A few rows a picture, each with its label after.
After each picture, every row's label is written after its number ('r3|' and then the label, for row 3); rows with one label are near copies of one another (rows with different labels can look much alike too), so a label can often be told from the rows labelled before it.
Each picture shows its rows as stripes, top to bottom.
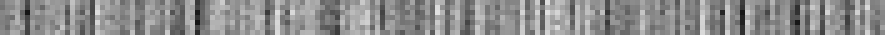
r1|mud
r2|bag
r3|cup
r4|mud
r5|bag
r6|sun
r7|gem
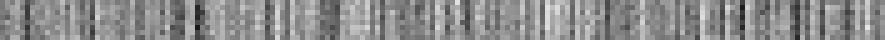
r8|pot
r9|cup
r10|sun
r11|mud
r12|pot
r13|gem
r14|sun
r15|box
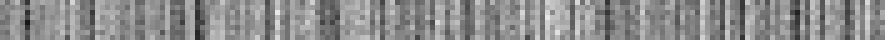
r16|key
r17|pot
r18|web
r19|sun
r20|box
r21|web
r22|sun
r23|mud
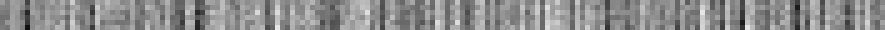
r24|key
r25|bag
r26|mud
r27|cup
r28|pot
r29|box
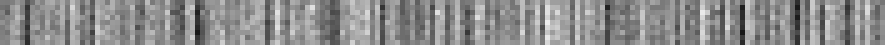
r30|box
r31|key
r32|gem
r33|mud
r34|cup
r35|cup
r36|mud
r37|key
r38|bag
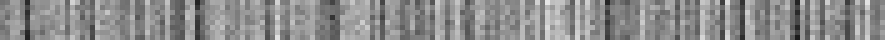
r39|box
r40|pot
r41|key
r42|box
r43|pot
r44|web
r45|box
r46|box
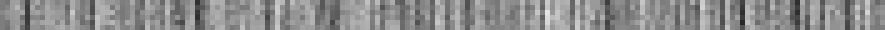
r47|web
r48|mud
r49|web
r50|cup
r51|box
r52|box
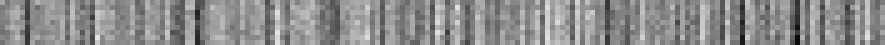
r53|key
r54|pot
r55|web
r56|web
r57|pot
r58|web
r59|gem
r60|bag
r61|bag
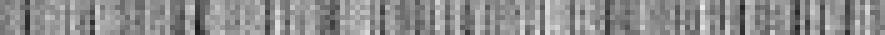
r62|box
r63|pot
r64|bag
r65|key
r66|box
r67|cup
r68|mud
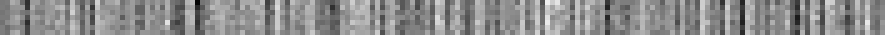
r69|cup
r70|box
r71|gem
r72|bag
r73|gem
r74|gem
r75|key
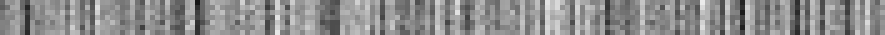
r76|pot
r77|cup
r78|pot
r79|box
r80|sun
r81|gem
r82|box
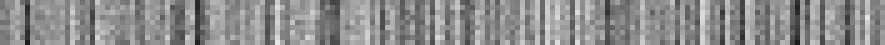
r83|pot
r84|web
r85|key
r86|sun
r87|mud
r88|web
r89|mud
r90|gem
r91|web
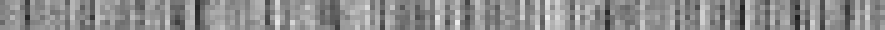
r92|mud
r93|gem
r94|pot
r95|web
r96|pot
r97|pot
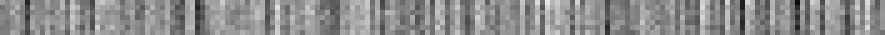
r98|key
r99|mud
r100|gem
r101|mud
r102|mud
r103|bag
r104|cup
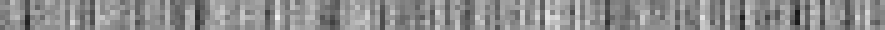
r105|sun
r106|sun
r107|bag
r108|cup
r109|key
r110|pot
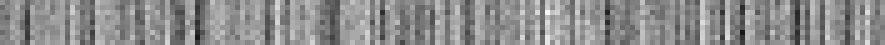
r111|sun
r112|pot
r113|key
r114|box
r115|box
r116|cup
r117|mud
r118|cup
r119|gem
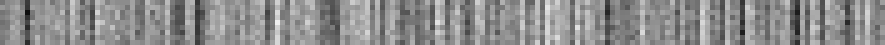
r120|gem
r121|key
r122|box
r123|box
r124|gem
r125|web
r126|pot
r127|cup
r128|web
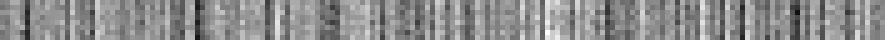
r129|cup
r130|cup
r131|web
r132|cup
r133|box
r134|web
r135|cup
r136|cup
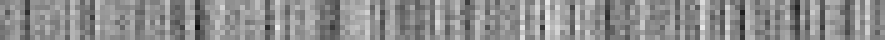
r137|gem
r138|web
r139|key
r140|sun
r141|pot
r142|cup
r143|sun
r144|cup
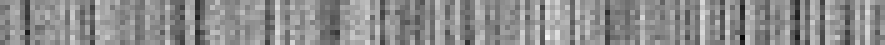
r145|cup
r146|mud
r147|key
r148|cup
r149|box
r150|gem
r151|sun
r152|key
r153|mud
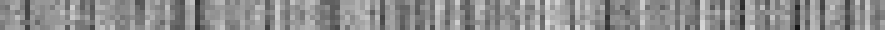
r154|pot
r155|gem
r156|box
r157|mud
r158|pot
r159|web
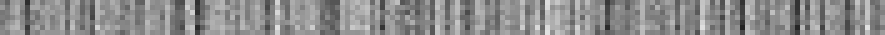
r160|box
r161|bag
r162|mud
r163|sun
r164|pot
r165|bag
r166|web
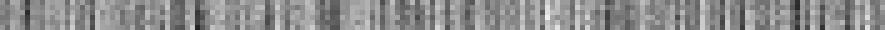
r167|web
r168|gem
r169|sun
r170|box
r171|cup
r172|sun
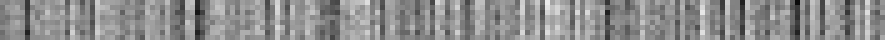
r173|bag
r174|cup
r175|sun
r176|mud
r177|bag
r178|web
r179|cup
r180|box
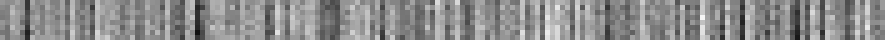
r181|pot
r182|sun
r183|web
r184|cup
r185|cup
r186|sun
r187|cup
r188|key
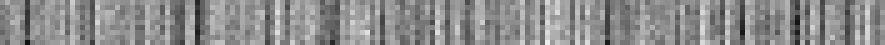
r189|web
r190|sun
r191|sun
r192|bag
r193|bag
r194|pot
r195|bag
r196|gem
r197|box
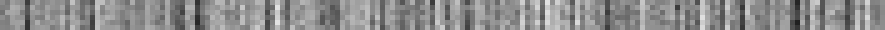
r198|web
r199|bag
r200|cup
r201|sun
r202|web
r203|mud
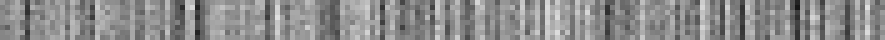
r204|gem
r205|bag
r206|box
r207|web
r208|key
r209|gem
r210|sun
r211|pot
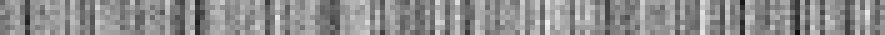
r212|pot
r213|cup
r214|sun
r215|box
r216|gem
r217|mud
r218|bag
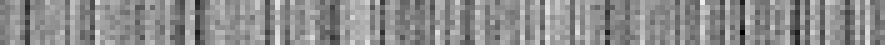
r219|mud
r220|box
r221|key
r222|bag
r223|key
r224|mud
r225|bag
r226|gem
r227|bag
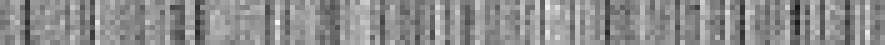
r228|bag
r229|gem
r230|cup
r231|bag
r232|bag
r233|bag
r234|bag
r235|box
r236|mud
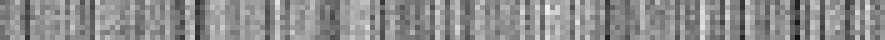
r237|bag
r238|web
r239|cup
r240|box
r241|key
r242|mud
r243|pot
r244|bag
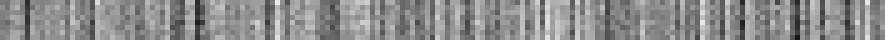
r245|bag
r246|box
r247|sun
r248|web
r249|mud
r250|gem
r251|web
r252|web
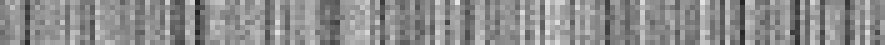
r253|pot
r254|box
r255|cup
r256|cup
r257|sun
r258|bag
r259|gem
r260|mud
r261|key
